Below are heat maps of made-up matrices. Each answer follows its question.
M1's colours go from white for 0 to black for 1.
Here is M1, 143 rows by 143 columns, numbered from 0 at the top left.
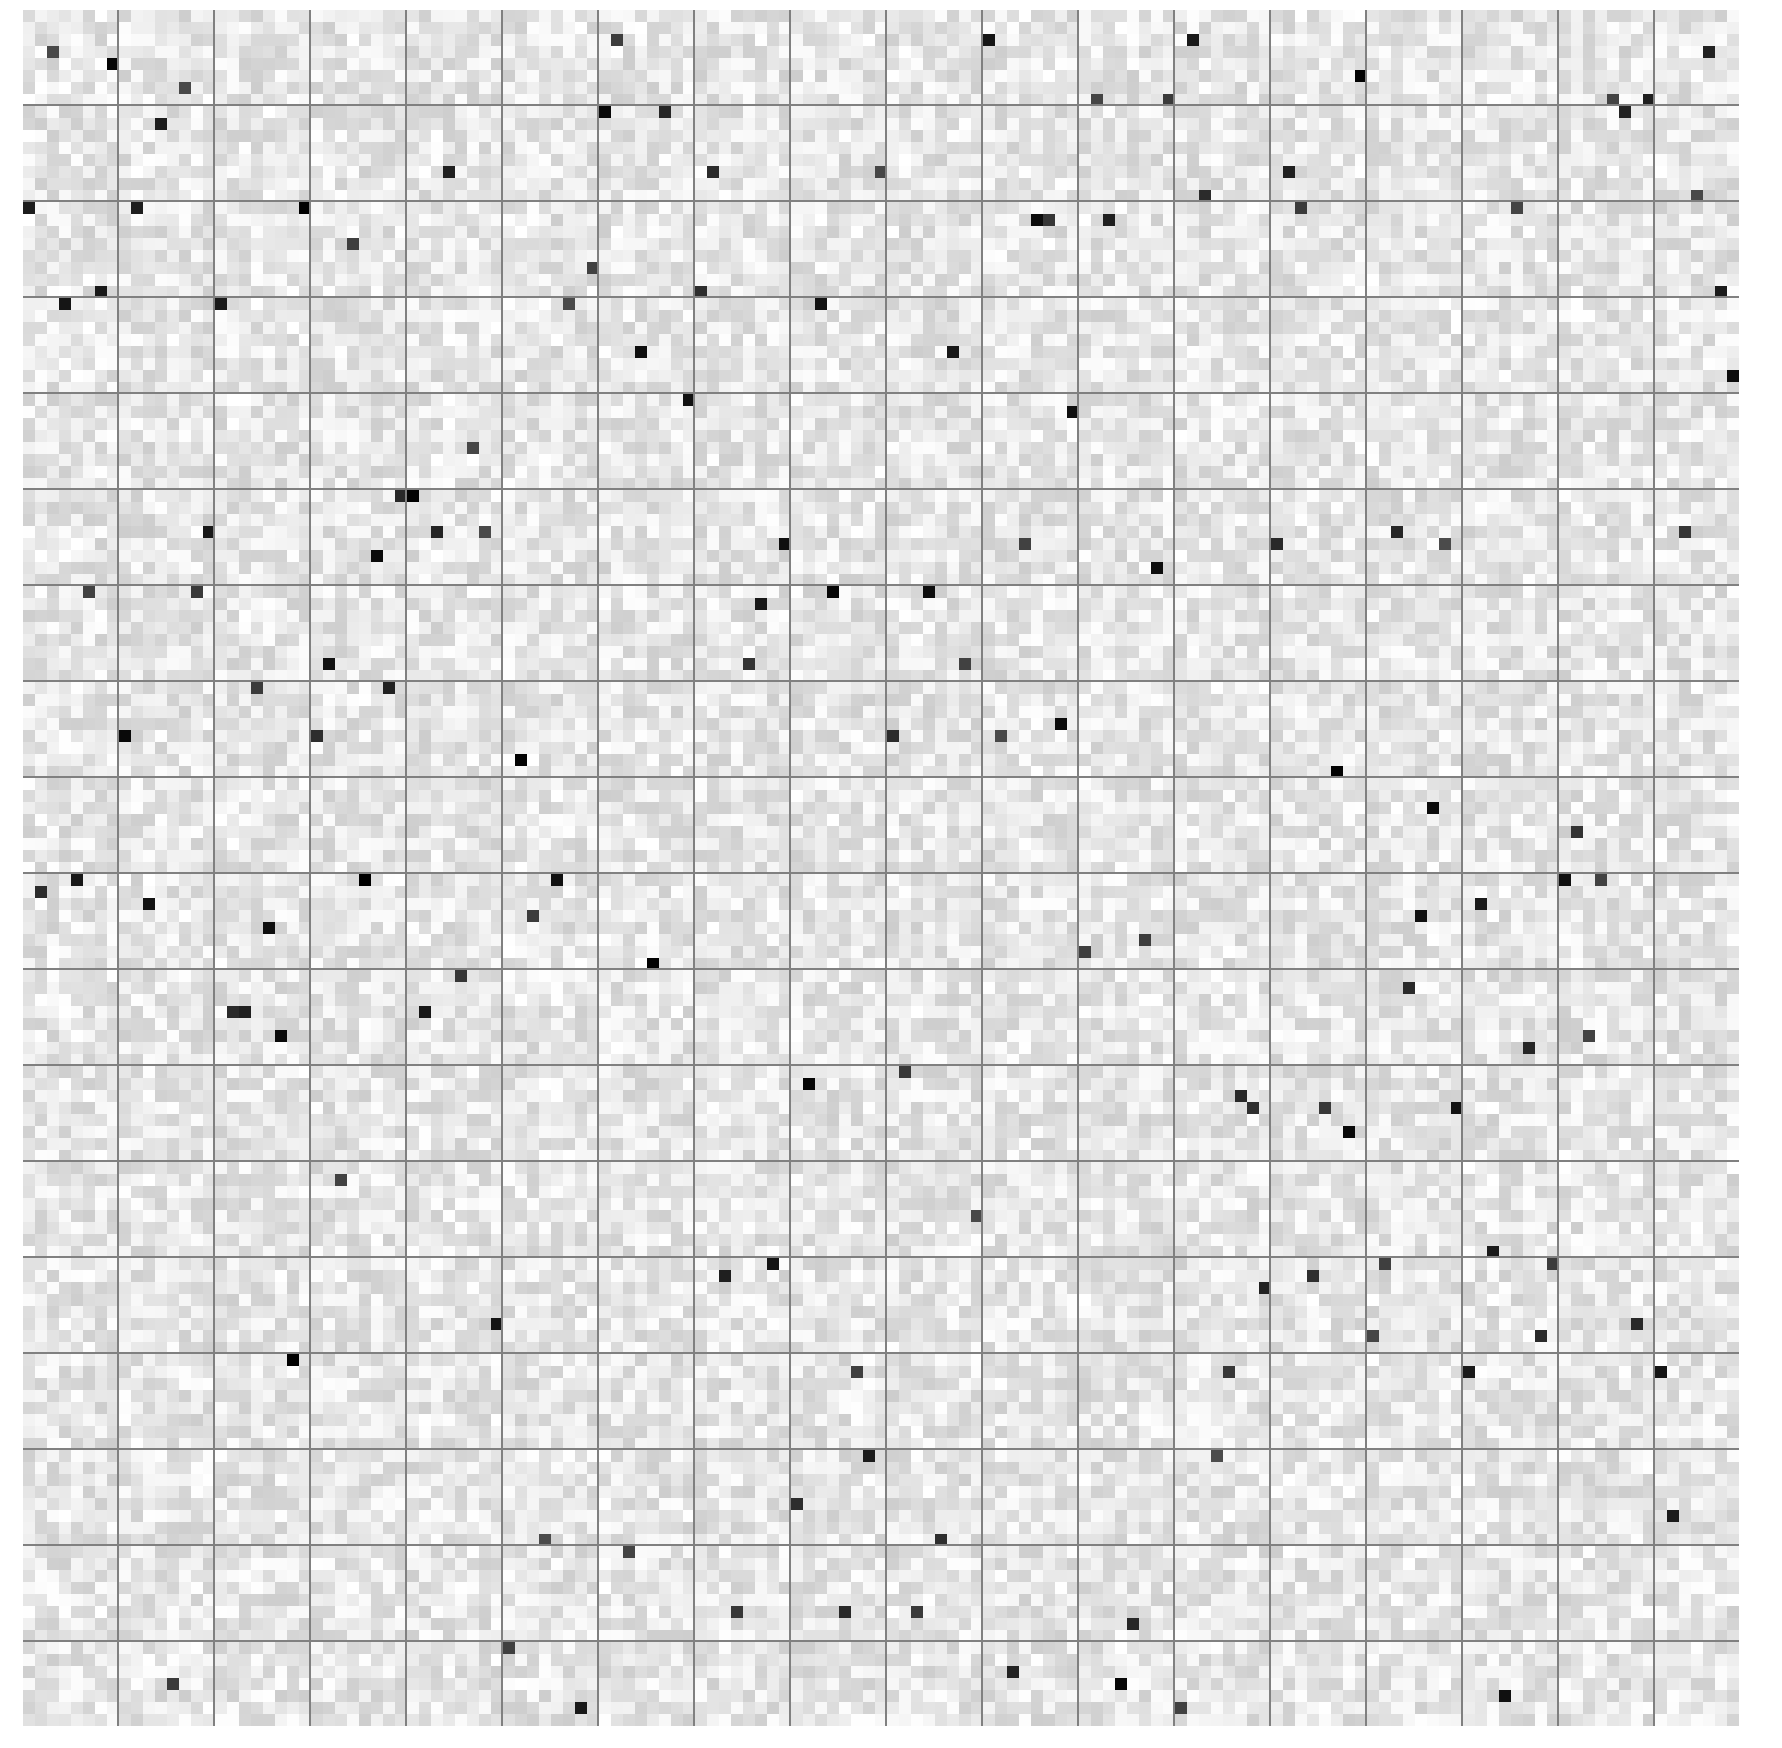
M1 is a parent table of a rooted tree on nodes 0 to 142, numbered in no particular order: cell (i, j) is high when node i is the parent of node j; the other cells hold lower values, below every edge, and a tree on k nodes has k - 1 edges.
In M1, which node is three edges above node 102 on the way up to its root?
15
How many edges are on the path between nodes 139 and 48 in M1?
9
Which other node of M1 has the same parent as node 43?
76
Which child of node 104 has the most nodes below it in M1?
127
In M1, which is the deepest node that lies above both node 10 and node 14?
8
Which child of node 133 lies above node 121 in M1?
74
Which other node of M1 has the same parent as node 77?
51
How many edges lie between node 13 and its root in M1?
6
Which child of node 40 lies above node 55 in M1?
32
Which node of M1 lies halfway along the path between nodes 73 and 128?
54
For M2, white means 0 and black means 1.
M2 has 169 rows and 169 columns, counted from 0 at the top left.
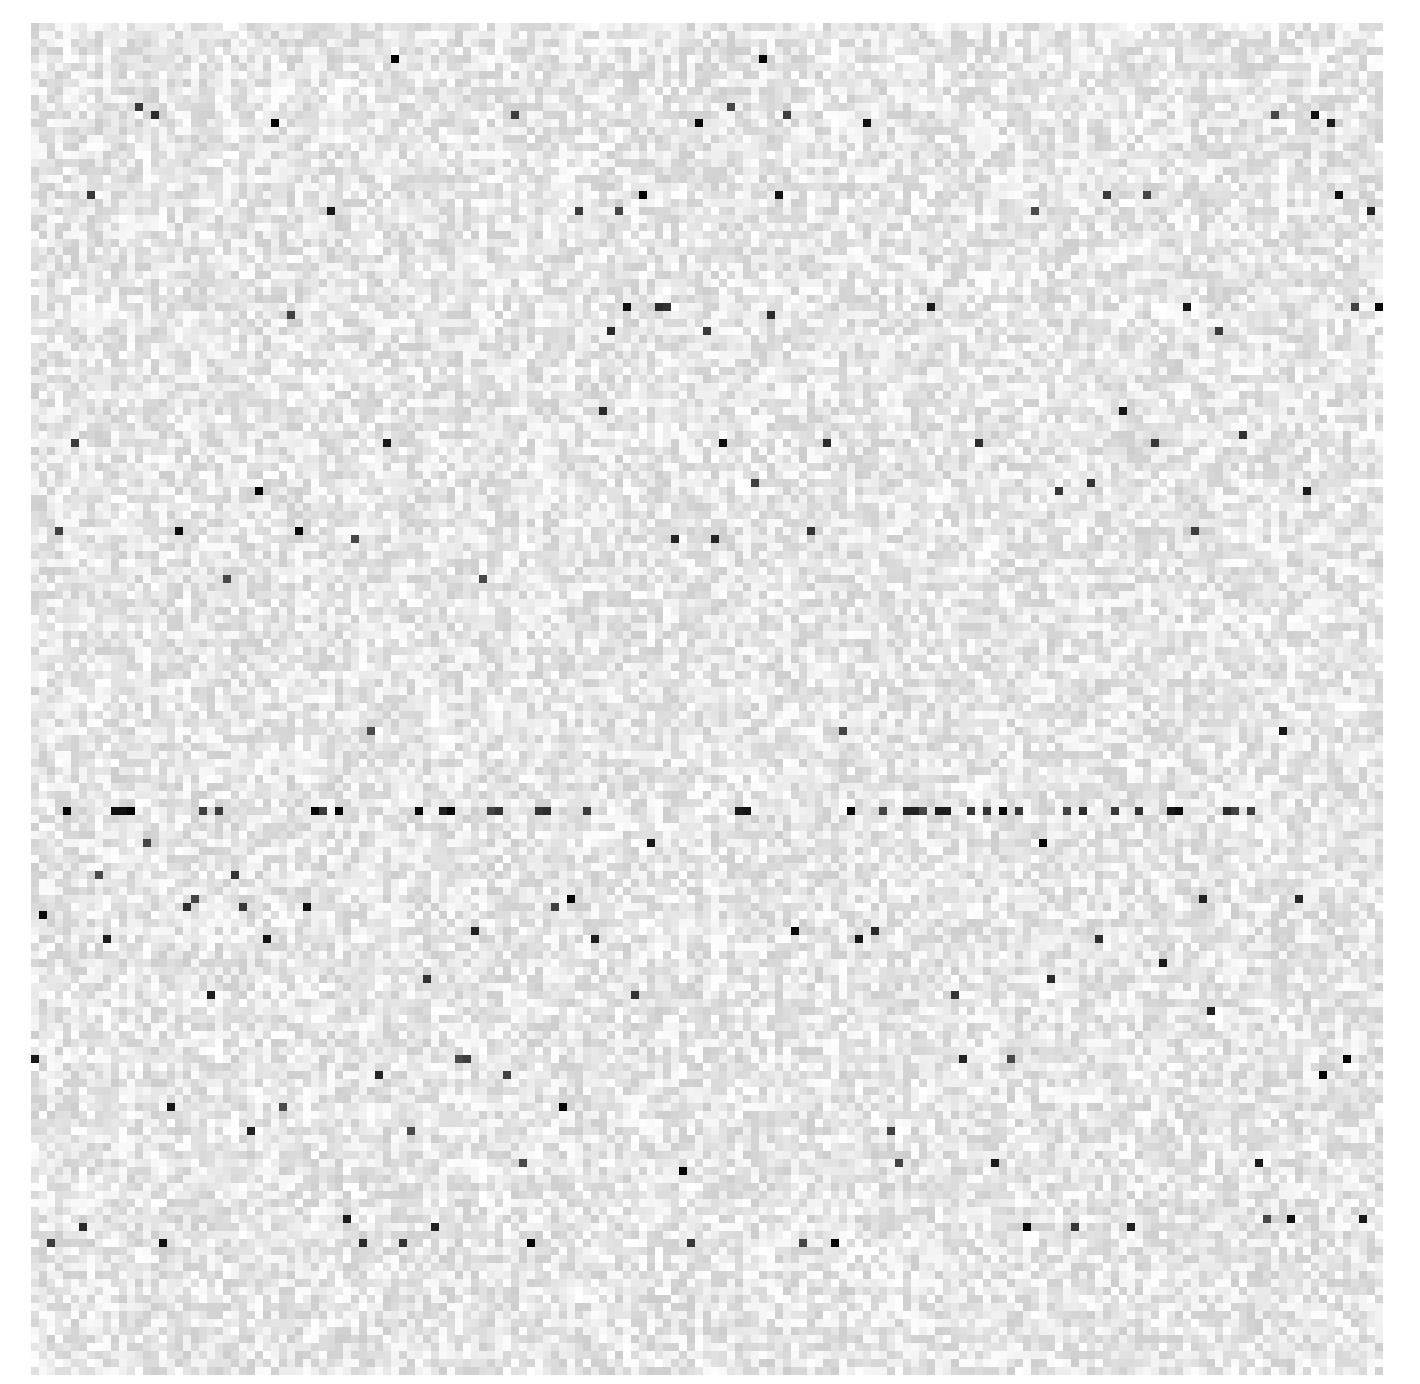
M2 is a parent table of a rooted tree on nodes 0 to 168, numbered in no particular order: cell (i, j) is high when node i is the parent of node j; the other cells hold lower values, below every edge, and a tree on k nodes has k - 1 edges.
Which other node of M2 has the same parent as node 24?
56
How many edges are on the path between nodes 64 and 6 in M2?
3
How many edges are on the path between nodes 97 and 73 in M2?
4
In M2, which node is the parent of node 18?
63
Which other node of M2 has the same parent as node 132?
90
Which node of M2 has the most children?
98
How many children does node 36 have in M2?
2
